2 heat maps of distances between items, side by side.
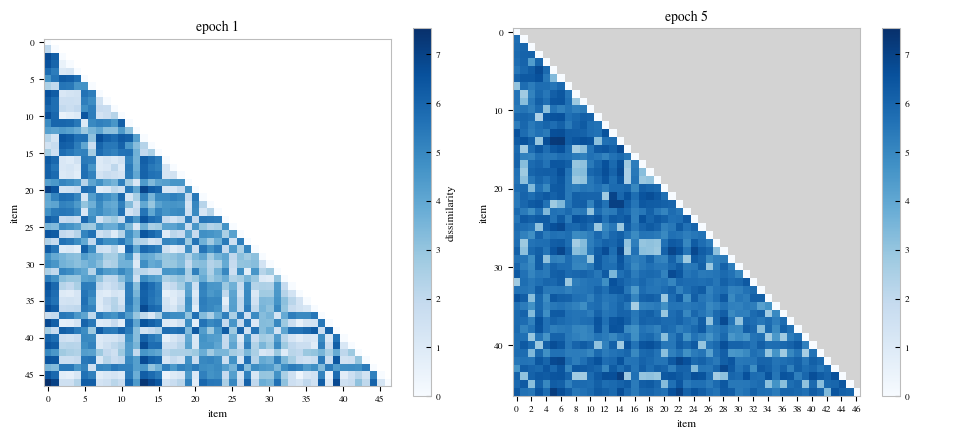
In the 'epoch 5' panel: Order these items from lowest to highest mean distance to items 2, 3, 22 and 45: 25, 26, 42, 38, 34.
34, 25, 26, 38, 42
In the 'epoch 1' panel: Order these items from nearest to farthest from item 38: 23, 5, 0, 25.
25, 23, 5, 0
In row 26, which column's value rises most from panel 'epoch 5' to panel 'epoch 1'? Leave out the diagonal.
37
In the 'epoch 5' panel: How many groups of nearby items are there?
13
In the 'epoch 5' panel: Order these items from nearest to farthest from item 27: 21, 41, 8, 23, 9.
8, 9, 23, 41, 21
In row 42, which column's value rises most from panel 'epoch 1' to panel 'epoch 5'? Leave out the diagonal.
29
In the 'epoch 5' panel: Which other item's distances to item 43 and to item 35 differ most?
16
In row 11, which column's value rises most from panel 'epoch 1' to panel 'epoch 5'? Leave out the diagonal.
5
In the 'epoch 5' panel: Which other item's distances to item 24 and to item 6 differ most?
43
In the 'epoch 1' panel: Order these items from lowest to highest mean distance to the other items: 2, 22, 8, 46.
8, 2, 46, 22
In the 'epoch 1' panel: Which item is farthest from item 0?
46
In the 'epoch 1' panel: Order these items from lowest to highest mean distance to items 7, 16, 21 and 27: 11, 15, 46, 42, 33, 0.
42, 33, 46, 11, 15, 0
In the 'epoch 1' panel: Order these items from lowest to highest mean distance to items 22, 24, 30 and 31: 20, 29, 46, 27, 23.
29, 27, 23, 20, 46
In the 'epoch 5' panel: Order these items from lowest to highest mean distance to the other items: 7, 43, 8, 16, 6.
8, 16, 7, 43, 6
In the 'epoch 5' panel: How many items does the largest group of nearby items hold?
10
